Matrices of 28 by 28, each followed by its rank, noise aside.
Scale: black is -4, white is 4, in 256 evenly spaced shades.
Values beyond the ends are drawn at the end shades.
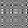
one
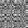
three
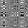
two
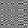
one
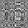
three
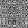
four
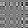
one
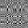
two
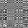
two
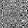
four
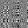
two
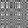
two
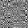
four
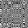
three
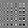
one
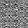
four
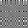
one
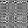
two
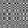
one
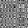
two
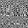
four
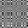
one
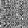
four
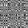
three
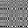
one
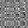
two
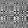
two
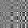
one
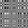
one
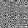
four
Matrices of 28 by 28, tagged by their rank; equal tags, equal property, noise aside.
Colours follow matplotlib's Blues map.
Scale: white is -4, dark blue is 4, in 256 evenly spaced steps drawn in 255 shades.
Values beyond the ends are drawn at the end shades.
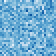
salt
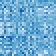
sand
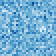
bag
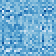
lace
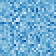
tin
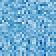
bag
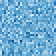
tin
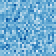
bag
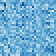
salt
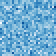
bag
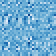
lace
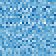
lace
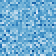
tin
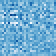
lace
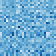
sand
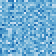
salt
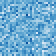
bag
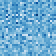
lace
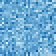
salt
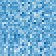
lace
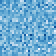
salt
